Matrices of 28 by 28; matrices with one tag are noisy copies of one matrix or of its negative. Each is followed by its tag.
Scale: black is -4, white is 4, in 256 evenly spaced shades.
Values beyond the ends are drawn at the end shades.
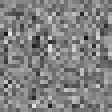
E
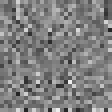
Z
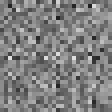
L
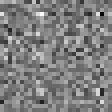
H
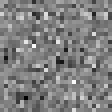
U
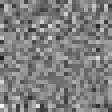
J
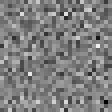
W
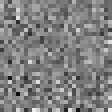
Z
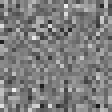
J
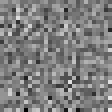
Z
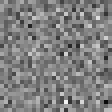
W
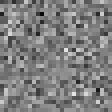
H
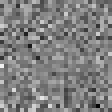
J
